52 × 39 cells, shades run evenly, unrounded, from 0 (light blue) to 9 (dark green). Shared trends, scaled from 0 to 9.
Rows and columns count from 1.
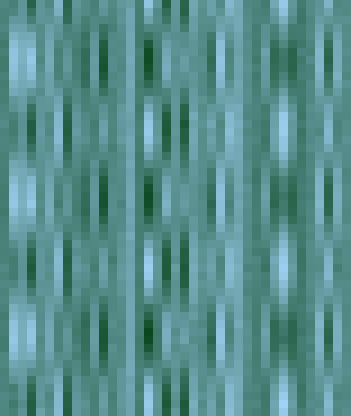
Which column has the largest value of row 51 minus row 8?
4
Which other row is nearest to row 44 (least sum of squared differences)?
24
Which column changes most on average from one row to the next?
17
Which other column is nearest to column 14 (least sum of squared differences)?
5
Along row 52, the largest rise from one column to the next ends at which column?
8
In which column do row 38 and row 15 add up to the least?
32
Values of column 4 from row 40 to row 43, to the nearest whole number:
2 1 1 1
